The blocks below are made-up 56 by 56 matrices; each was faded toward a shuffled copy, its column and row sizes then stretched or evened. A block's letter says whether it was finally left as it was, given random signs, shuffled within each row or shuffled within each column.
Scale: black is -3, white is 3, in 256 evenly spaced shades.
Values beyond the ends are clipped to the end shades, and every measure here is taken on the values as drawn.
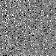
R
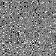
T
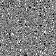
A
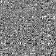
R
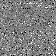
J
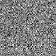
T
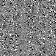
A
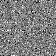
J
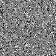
A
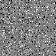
R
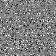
J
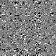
T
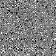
R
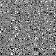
T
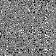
R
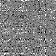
T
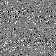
J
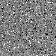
A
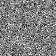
J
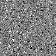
A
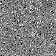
A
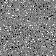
J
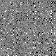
R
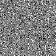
A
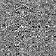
T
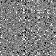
T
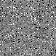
R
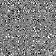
T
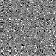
T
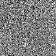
R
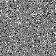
R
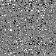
R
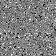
J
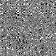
T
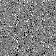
A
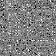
T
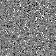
A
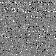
J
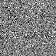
J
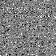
J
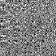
T
